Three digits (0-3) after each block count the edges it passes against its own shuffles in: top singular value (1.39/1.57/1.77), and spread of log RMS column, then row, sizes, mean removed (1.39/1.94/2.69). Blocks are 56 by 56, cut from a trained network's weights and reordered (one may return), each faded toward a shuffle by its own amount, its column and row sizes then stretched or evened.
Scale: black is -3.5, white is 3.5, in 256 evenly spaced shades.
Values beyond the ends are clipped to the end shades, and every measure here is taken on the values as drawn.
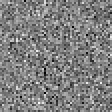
1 1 0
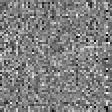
3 2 1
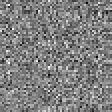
3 1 0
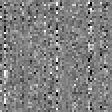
1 3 0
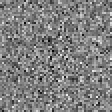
2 1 1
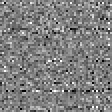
2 1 2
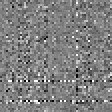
3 2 2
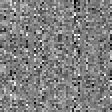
2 3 0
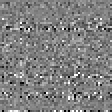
1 1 3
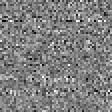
1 0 2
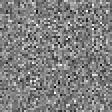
1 2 0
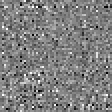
0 2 2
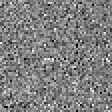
1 1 1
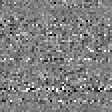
0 0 3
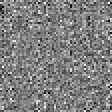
2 2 0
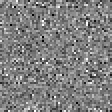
0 0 2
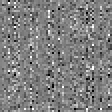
0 3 0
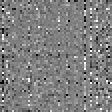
2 3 1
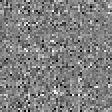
0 2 2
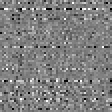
2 1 3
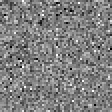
0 1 0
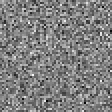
2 0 0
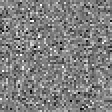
0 1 0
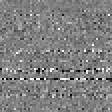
3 0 3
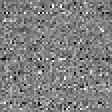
2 2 2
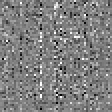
0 3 2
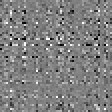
3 3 3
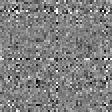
2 2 2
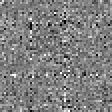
0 2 2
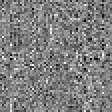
3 2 1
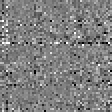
0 2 2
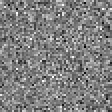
0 0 1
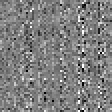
2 3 0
